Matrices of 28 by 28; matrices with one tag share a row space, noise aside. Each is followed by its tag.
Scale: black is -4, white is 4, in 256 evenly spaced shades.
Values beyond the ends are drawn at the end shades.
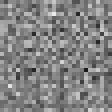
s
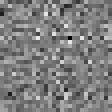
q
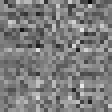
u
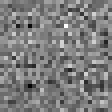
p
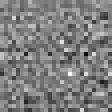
p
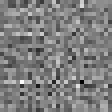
u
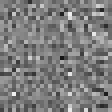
p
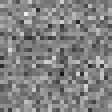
s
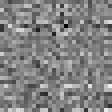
q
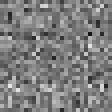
s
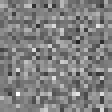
s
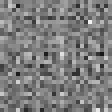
s
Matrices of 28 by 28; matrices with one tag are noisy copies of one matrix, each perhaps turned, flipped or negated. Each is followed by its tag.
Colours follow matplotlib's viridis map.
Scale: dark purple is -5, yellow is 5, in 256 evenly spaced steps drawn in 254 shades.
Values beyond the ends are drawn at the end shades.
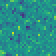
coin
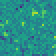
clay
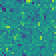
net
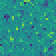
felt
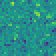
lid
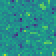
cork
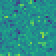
clay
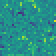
clay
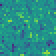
cork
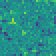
clay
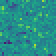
cork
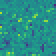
cork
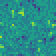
clay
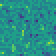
cork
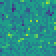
cork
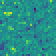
cork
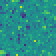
coin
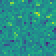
lid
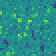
cork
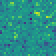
lid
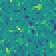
felt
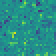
clay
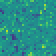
lid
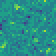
felt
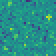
felt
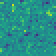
cork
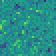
felt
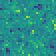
felt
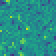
coin
